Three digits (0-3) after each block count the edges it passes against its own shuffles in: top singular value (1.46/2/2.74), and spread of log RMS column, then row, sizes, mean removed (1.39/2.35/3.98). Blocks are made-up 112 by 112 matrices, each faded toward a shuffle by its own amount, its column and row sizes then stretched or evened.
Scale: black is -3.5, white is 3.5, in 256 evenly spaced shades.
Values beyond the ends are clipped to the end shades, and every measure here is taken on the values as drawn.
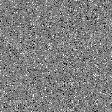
1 1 0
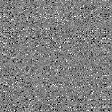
2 1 2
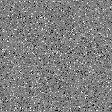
1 0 1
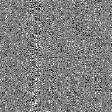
2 2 0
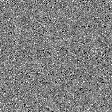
1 0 1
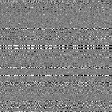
3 0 3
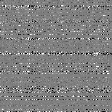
1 1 3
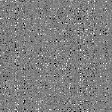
0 2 2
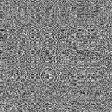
3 0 2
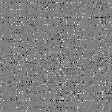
0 2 2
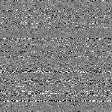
2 0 3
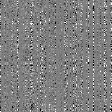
2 3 1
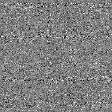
0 1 2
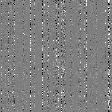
1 3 1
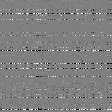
3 1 3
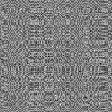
3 1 1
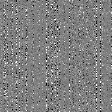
0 3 0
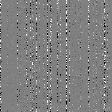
2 3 0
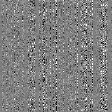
0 3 1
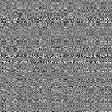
3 1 3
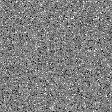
1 0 1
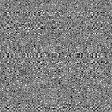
3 1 2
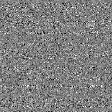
1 0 2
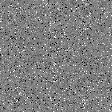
0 1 1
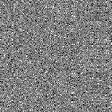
2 1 0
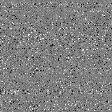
1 0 2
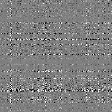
2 2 3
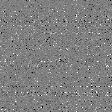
1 1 2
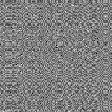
3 0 1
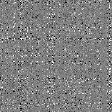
0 2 2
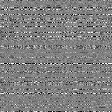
3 0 3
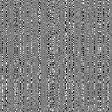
3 3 0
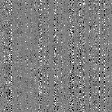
2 3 1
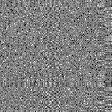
3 1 0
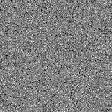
2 0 0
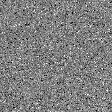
0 0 1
